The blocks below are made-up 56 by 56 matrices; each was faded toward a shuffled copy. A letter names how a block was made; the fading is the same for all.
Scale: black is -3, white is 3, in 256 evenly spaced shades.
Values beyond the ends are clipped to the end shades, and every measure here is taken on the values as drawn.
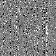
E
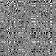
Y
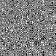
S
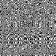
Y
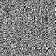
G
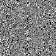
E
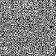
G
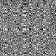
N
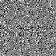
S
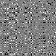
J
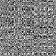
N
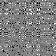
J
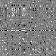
J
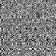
N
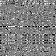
Y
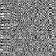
N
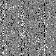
E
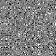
S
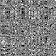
S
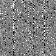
E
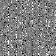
E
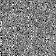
E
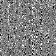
E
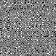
S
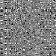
N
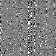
E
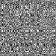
N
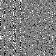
E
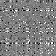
J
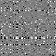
J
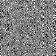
E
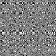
Y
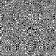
S
